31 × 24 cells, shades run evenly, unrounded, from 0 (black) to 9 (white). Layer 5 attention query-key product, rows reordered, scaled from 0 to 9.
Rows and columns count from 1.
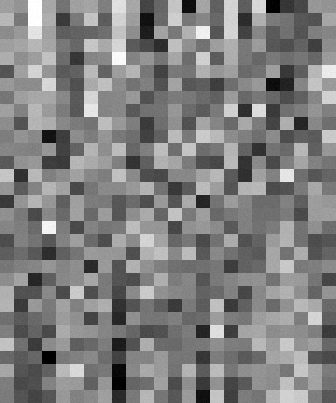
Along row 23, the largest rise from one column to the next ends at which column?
6
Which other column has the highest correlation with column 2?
17
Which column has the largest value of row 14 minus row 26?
15
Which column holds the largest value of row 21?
21
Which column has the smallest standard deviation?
8
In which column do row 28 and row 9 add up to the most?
7
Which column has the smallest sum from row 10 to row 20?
5
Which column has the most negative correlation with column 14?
19
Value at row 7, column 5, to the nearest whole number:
4
